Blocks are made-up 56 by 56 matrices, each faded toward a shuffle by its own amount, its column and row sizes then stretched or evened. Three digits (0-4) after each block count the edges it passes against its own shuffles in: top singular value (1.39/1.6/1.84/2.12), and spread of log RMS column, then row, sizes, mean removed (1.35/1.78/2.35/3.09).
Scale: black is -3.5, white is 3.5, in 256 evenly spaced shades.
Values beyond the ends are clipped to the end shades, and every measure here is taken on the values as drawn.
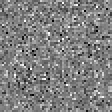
1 1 0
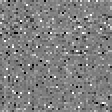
0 0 2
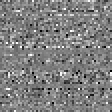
0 0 4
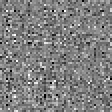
2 2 2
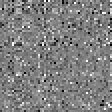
3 1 2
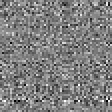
4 0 3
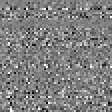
3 1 4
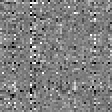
3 3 2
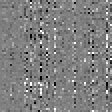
3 4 1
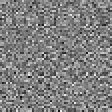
4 1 2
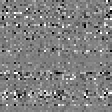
2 2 4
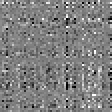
4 3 3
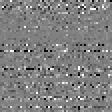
3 1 4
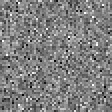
3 0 0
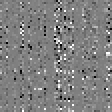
1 4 1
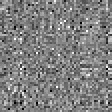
4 1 2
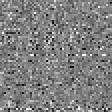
2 1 3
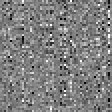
3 3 1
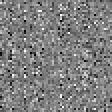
2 3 0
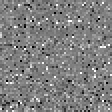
0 0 1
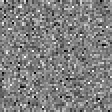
2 0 0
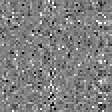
3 2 0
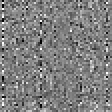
2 3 1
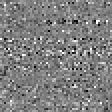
1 1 3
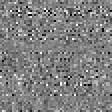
2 0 4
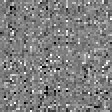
0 3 1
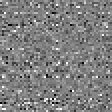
3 1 3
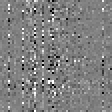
1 4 2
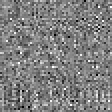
3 1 1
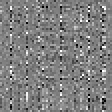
4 4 1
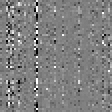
4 4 1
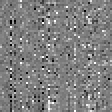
3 3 0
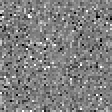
0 1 1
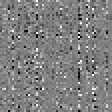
2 4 2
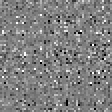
0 2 3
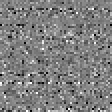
2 0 3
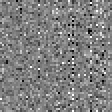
0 3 0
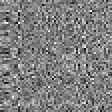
4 2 1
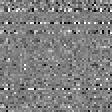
4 1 4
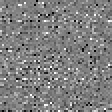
3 1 2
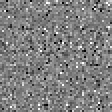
0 2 1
